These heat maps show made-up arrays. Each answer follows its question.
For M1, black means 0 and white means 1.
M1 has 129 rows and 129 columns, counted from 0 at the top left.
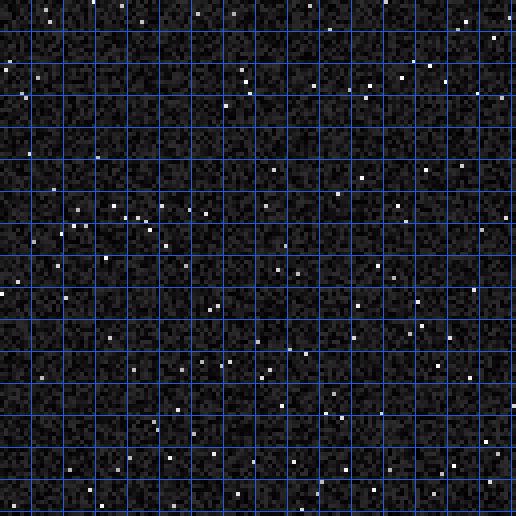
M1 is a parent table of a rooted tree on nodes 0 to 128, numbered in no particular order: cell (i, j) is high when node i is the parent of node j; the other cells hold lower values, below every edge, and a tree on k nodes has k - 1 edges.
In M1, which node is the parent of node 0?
73
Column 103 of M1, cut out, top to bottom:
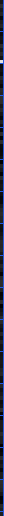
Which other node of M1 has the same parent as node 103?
2
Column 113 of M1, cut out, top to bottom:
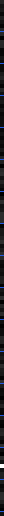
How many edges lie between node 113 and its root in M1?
9
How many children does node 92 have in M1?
3
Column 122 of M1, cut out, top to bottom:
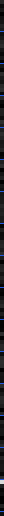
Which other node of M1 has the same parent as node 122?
80
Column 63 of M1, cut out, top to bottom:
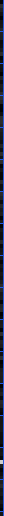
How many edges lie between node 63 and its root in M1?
4
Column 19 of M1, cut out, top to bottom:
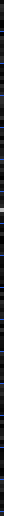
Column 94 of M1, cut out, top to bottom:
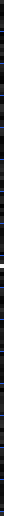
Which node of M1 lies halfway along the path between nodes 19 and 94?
1
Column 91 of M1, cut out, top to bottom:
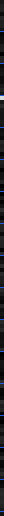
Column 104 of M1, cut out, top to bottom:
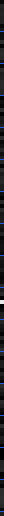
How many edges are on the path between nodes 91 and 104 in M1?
7
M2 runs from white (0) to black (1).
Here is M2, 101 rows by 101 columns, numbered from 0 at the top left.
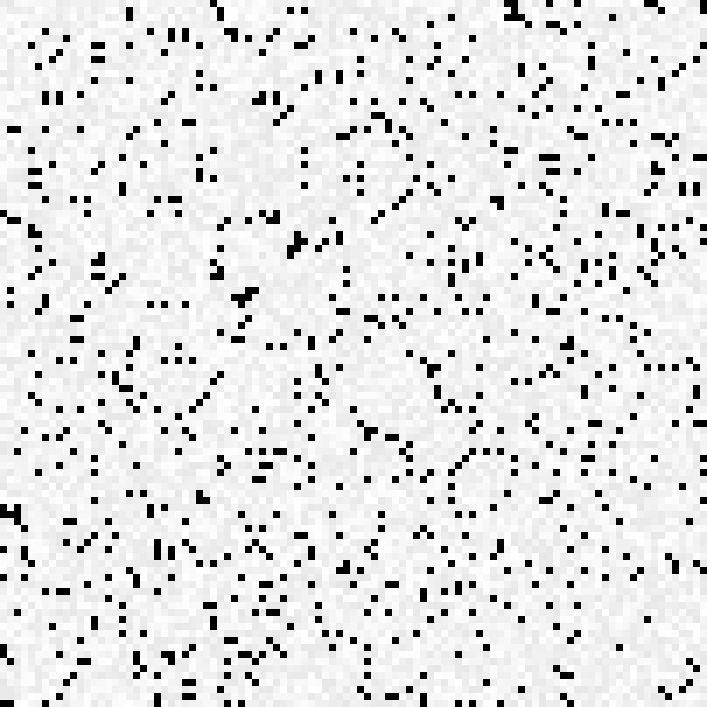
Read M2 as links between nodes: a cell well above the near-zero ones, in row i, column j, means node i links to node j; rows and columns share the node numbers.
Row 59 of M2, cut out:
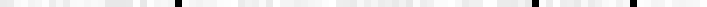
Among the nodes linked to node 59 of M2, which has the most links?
node 76
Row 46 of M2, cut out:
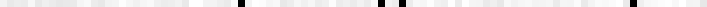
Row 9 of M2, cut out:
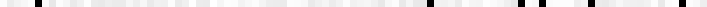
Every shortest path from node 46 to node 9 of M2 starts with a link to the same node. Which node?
node 57
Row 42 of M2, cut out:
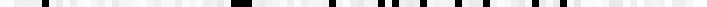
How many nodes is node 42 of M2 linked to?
12
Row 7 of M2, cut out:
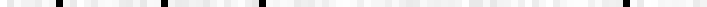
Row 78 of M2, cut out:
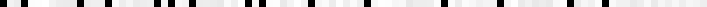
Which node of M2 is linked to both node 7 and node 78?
node 37
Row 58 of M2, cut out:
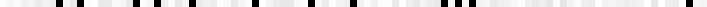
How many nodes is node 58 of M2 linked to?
12
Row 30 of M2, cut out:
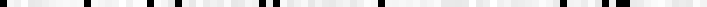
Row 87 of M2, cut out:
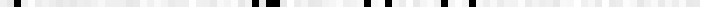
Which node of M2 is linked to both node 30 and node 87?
node 39
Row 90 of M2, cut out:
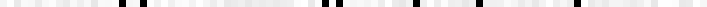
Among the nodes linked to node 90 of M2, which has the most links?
node 48
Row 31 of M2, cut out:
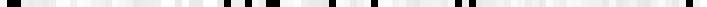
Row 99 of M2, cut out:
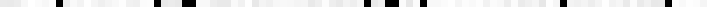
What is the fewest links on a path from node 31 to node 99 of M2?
4
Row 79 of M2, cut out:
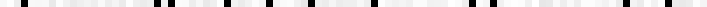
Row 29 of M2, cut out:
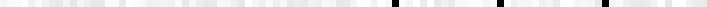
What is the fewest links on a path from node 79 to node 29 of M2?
4
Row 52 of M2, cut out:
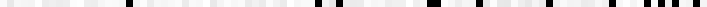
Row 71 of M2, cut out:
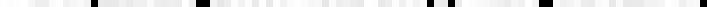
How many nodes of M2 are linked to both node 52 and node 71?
2
